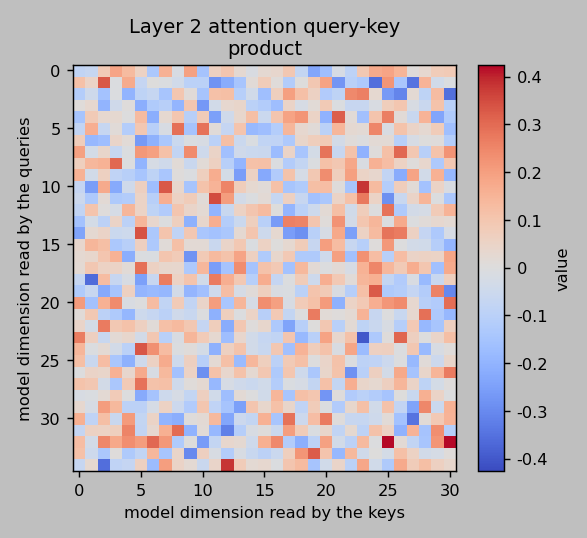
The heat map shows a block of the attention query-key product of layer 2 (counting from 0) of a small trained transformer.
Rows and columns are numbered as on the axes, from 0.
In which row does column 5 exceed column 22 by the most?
14
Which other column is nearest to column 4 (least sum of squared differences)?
15
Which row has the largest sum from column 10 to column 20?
20
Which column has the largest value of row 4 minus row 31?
21
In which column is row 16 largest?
23
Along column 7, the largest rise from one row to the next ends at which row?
10
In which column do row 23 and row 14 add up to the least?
18
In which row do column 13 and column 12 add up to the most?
34
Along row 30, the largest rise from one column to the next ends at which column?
17
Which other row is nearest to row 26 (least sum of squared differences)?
0
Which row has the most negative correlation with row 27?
28
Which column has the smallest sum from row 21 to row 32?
12
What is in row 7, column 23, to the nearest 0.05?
-0.2
